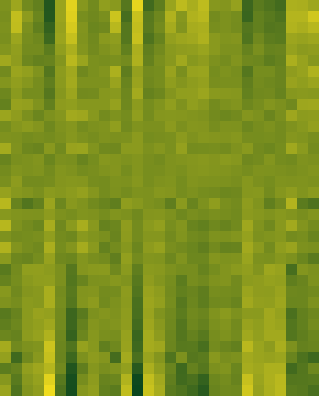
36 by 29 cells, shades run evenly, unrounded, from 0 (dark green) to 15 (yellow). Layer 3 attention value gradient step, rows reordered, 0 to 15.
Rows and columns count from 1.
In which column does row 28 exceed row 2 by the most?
5
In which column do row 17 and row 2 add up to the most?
7
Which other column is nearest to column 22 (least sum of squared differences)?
10
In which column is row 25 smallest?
27
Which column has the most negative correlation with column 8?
21
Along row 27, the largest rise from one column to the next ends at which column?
14
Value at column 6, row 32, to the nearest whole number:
6
